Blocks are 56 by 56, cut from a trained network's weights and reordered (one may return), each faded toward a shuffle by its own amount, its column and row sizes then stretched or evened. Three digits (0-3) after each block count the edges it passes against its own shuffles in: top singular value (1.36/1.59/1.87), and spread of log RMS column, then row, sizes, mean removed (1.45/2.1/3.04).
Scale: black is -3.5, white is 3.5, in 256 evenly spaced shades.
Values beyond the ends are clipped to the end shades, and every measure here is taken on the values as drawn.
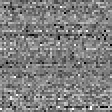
2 0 2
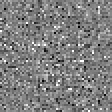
1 1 1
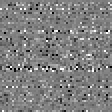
0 0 3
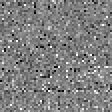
0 0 1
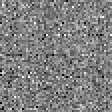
0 0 1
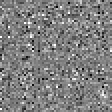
0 2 2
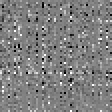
1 3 1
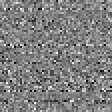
2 0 2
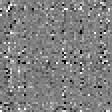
1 2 2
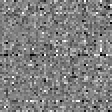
0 1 2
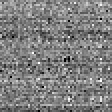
2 1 1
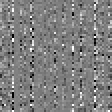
2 3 0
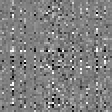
3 3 1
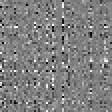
3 3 1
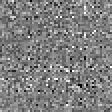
0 1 2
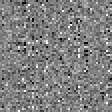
2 2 0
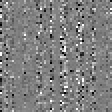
1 3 0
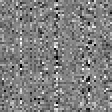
0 3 0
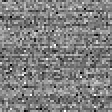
2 0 0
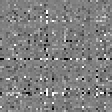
2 2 2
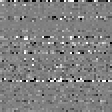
2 0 3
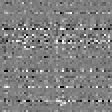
3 1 3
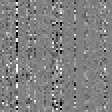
3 3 0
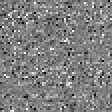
1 1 2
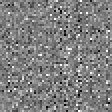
1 2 0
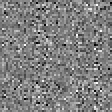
0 2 1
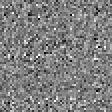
1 1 1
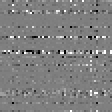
3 1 3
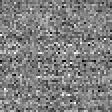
1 1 1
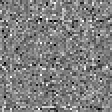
2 1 1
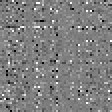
0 2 2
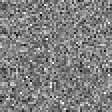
3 0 0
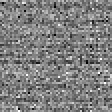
2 1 0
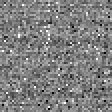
0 0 0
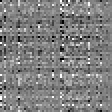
3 3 1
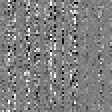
2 3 0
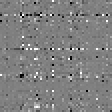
3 2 2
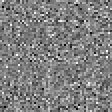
2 0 1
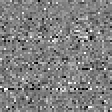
2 0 2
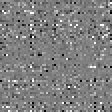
0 1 3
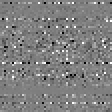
1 1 3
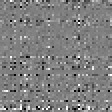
1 2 3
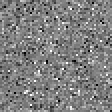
0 0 0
